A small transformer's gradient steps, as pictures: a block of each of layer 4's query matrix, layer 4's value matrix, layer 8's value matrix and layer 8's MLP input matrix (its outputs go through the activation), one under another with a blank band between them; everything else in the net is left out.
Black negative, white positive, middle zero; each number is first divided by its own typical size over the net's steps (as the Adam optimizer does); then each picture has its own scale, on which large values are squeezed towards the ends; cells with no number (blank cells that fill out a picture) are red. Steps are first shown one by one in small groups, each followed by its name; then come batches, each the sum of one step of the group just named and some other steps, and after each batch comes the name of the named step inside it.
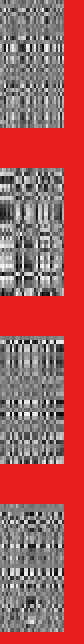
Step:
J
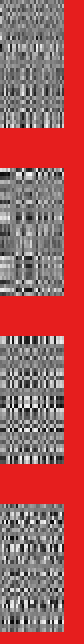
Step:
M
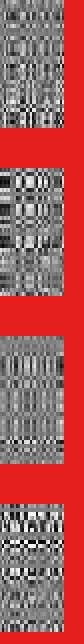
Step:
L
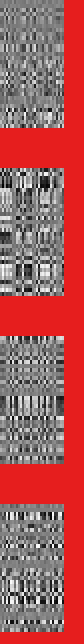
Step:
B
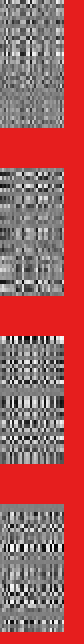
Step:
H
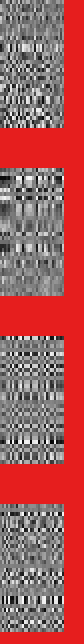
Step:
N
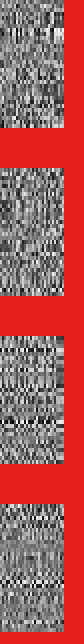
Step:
N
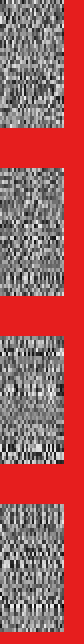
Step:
N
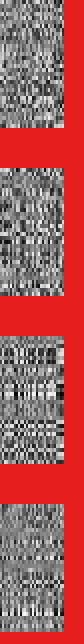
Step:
B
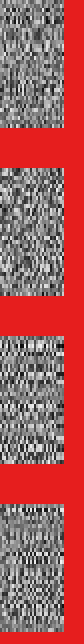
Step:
J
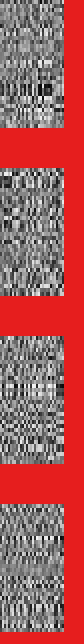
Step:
N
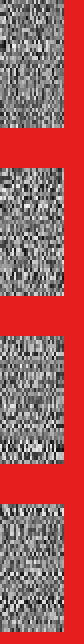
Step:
N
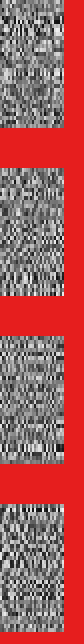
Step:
L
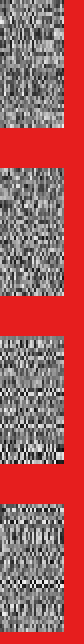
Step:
M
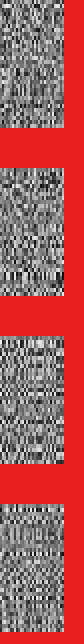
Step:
B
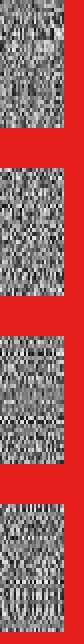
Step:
M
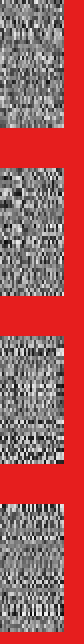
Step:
N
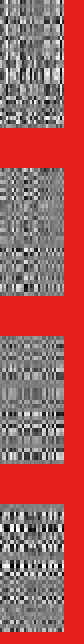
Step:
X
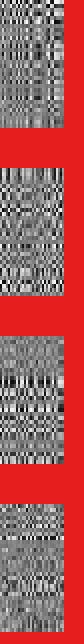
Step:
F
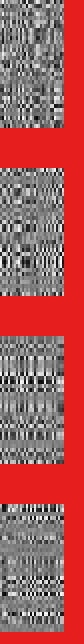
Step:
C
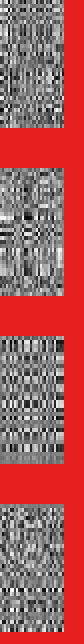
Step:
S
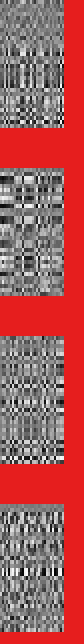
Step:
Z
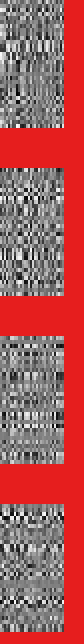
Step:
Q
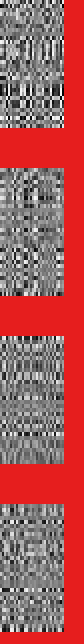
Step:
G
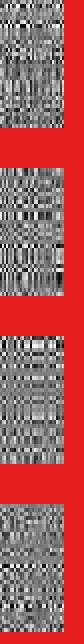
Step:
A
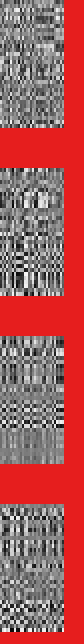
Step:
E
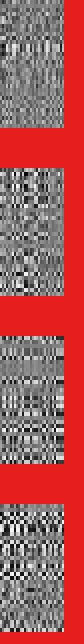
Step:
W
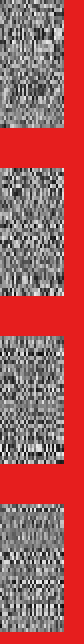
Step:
C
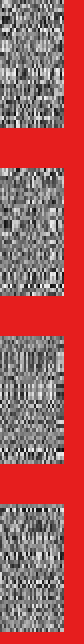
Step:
X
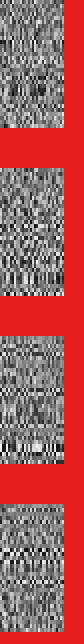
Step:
C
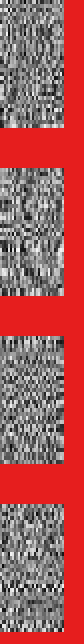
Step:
S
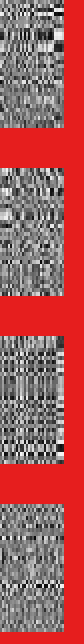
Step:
S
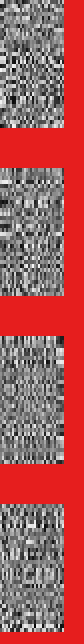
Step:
E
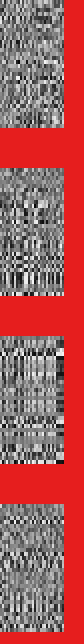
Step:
E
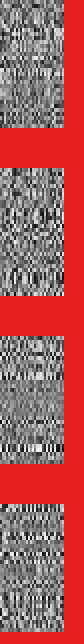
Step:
C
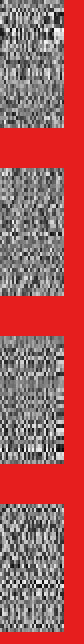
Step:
X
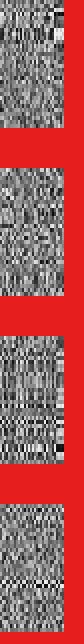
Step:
S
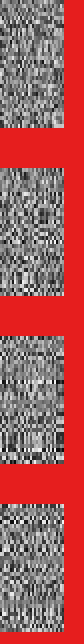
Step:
W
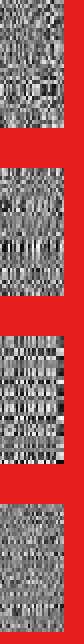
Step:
F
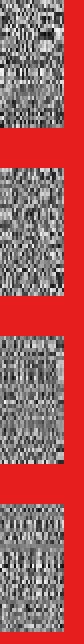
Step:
A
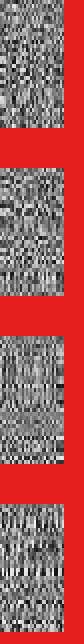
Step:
Z
